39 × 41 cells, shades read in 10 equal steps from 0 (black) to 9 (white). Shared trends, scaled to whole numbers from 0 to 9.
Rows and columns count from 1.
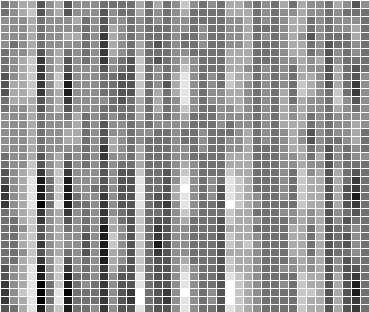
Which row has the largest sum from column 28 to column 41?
16
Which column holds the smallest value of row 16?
12
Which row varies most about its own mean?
37
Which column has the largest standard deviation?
8
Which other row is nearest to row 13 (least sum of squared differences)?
1
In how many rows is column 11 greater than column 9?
4
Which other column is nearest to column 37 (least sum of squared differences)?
15
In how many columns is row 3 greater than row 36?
17
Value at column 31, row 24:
4
